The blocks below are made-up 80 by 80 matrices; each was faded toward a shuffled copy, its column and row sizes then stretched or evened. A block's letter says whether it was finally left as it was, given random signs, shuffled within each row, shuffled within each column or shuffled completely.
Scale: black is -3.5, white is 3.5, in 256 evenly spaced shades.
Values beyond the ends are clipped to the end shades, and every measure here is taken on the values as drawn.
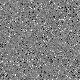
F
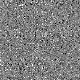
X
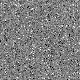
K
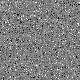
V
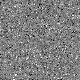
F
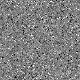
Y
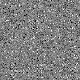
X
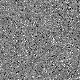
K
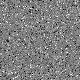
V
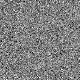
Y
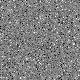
V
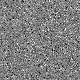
V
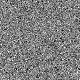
F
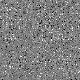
X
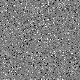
F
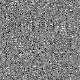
X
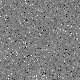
V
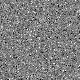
V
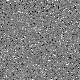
V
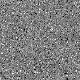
Y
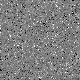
K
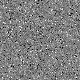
K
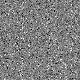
K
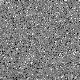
F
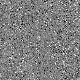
K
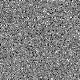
F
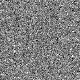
K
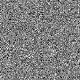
X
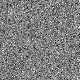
K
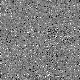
Y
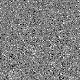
X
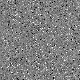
K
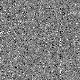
Y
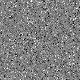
K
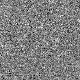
F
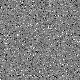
F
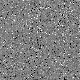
K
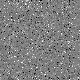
K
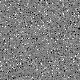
F
